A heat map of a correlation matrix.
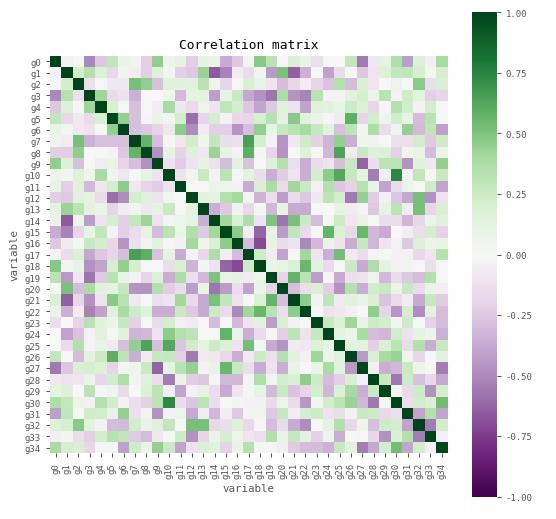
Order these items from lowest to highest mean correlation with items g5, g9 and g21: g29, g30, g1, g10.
g1, g10, g29, g30
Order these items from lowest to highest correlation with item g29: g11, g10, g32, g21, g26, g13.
g11, g21, g10, g13, g32, g26
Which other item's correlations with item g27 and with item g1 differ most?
g15
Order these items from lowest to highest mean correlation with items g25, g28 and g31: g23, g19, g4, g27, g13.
g19, g13, g4, g27, g23
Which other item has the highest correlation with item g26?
g5
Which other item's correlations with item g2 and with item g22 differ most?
g32
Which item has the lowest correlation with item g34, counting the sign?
g27
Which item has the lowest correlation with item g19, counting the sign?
g3
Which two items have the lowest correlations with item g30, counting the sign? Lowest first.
g28, g22
